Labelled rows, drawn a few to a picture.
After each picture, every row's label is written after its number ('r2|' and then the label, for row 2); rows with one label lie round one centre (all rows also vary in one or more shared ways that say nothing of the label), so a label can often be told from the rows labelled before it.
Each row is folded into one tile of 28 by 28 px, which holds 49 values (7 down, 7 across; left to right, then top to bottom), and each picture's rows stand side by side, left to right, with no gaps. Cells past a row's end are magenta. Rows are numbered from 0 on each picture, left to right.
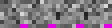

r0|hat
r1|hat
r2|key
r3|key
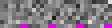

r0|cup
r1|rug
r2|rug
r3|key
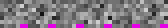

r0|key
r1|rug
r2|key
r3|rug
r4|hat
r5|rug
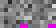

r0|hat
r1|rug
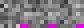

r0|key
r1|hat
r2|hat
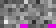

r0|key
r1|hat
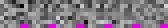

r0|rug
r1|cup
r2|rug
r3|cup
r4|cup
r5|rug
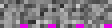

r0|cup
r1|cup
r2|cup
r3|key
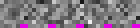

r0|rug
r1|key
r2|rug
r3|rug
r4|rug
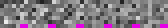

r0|key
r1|key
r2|rug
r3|rug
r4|hat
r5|cup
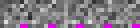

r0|key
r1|key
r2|cup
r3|rug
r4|key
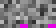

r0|hat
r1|cup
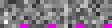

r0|rug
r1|hat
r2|cup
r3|rug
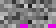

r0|rug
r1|key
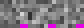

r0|hat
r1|key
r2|cup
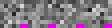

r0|cup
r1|cup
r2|key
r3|hat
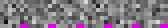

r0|cup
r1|key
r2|key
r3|rug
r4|cup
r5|cup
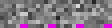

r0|key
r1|key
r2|key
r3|hat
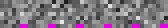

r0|hat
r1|rug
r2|rug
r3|rug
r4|hat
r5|rug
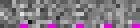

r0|hat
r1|cup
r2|key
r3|key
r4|cup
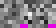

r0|rug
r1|hat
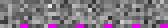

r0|cup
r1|key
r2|hat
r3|rug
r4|cup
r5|hat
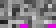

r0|cup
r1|cup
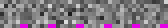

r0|cup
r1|cup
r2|cup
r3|key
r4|cup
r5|key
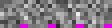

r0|hat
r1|rug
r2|hat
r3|cup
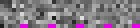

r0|hat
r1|rug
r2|hat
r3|cup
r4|cup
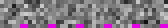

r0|rug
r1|hat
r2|cup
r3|cup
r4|key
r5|hat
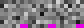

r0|key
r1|cup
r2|rug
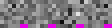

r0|rug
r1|cup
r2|hat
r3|rug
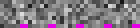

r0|hat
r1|rug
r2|cup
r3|rug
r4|hat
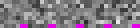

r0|key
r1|hat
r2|rug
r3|cup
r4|key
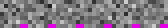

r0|cup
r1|rug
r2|rug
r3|hat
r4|cup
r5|rug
